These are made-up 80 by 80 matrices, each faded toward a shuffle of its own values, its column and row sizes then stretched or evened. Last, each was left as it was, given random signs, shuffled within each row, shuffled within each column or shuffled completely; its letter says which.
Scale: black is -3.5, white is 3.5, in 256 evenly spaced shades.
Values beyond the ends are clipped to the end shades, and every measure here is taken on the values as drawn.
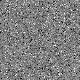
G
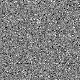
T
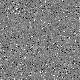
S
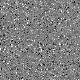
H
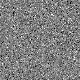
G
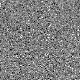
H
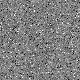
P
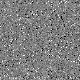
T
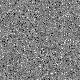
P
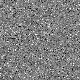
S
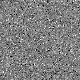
S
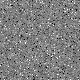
P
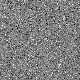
T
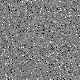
S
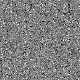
H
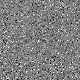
H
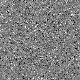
S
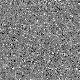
S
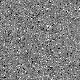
G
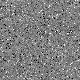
P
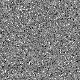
G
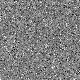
P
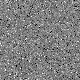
P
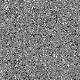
T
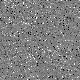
S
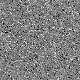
P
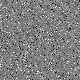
P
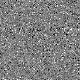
H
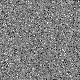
P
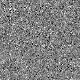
T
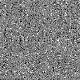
H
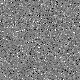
S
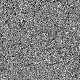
S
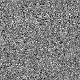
S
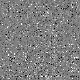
H
